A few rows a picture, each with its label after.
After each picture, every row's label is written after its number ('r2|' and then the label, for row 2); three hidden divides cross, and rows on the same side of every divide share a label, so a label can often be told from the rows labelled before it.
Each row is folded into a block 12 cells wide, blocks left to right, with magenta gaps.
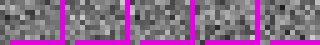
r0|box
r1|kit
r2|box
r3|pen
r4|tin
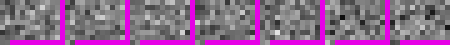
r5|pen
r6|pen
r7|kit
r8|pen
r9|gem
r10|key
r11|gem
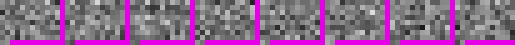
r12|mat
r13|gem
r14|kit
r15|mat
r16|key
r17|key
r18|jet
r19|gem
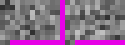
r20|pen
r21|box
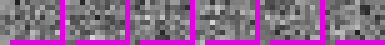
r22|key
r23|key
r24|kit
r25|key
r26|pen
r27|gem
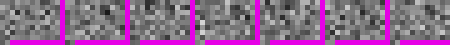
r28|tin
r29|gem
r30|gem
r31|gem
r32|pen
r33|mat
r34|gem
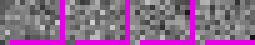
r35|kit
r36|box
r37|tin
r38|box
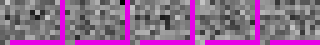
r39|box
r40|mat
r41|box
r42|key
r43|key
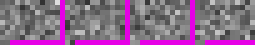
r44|tin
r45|gem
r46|key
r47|kit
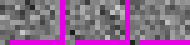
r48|pen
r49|mat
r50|kit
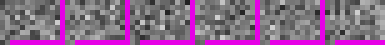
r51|kit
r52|box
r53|mat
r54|box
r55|tin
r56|pen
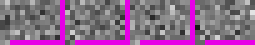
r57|box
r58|tin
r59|jet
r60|mat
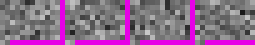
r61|pen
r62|key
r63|gem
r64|tin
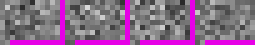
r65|jet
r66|mat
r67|gem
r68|tin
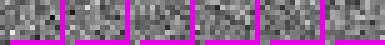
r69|gem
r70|gem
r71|box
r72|jet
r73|jet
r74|pen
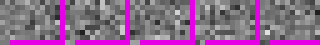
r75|tin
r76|jet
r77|key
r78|box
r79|tin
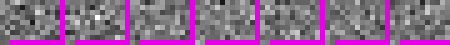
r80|tin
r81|pen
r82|gem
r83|mat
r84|key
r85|gem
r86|jet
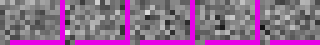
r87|mat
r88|gem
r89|mat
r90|pen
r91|mat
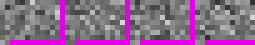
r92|mat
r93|kit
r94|kit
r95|mat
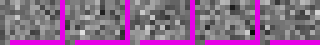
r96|kit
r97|gem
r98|box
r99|gem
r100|mat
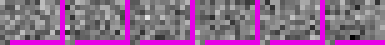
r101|pen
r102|jet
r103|kit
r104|key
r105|pen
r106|pen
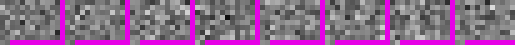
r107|gem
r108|mat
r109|mat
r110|key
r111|tin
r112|pen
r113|box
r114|jet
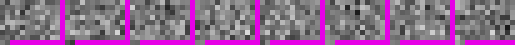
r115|pen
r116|kit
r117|gem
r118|gem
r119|kit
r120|jet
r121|gem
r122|key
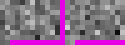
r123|gem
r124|jet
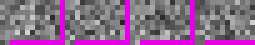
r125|gem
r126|key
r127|key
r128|kit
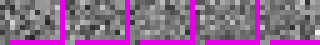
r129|pen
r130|jet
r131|gem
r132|kit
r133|jet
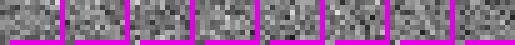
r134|kit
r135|gem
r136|box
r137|gem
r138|pen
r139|key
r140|kit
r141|tin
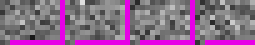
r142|pen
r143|pen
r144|pen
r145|kit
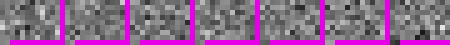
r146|jet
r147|tin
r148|key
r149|box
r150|gem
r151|jet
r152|kit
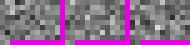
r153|key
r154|box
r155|gem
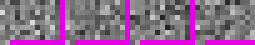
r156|box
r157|jet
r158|box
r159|jet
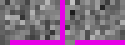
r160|pen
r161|box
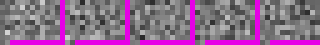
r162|kit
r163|key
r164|mat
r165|gem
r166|box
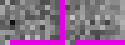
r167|box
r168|pen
